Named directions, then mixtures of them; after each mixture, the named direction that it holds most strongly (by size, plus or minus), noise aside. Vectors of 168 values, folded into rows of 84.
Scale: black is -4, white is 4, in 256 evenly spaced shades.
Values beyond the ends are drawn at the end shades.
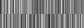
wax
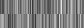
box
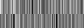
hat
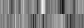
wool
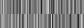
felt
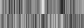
wool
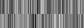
box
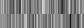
felt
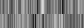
wool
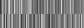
wax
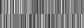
wax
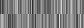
box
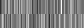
wax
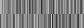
felt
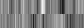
wool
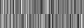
felt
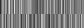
wax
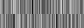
hat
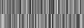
felt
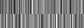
hat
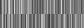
wax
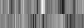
wool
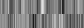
wool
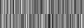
wax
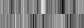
wool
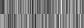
box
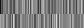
hat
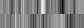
wool
